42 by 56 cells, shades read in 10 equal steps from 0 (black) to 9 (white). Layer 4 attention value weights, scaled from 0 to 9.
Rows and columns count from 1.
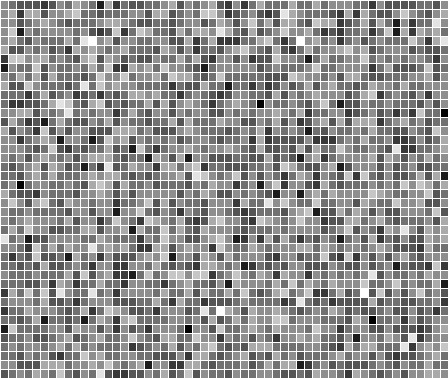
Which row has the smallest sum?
30
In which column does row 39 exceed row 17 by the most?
51
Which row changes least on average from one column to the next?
34
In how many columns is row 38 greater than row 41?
27
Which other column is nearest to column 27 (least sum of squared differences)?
10
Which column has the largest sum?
14
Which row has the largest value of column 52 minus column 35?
38
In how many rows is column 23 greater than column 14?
11
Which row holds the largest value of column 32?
3
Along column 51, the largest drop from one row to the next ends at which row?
40
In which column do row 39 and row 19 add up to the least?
43
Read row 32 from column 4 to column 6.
3 3 5
